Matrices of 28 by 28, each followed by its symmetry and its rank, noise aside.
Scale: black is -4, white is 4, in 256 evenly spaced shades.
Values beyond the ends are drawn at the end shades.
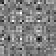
symmetric, rank three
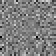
no symmetry, rank six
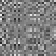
no symmetry, rank three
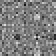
antisymmetric, rank four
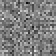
no symmetry, rank six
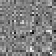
symmetric, rank four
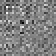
symmetric, rank three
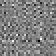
antisymmetric, rank four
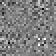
symmetric, rank six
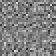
no symmetry, rank six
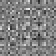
symmetric, rank three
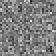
no symmetry, rank six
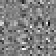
antisymmetric, rank four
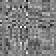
no symmetry, rank three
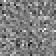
antisymmetric, rank six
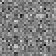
no symmetry, rank four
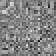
symmetric, rank six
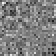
symmetric, rank four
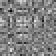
symmetric, rank three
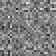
antisymmetric, rank six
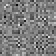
symmetric, rank six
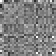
symmetric, rank three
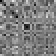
symmetric, rank three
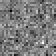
symmetric, rank six
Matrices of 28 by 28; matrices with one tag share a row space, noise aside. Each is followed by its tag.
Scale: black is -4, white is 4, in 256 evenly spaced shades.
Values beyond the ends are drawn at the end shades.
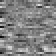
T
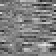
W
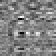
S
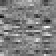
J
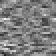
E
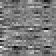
J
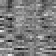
T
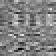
S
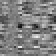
W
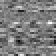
S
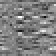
W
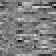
W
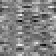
W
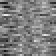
E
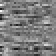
J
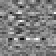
S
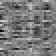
J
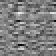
S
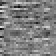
J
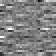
T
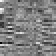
T
